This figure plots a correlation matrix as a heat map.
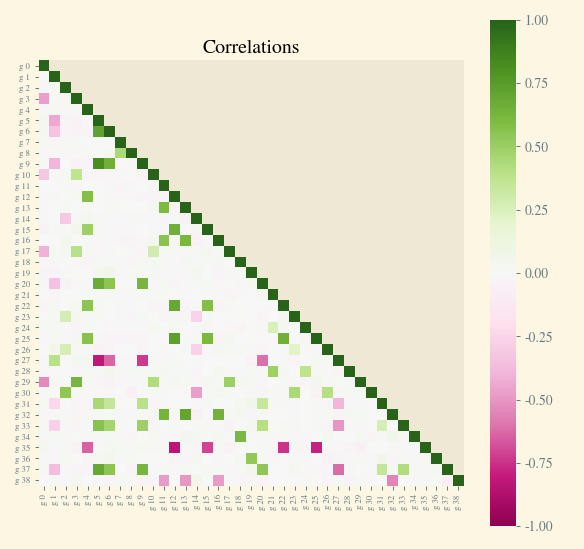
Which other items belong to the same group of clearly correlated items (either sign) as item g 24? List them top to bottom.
g 21, g 28
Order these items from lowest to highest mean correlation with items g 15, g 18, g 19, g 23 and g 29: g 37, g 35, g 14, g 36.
g 35, g 14, g 37, g 36
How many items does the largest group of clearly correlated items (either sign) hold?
9
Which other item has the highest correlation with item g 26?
g 30
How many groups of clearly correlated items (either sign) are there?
9
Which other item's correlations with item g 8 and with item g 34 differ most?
g 18
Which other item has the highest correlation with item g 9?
g 5
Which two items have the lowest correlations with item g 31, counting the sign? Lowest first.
g 27, g 1
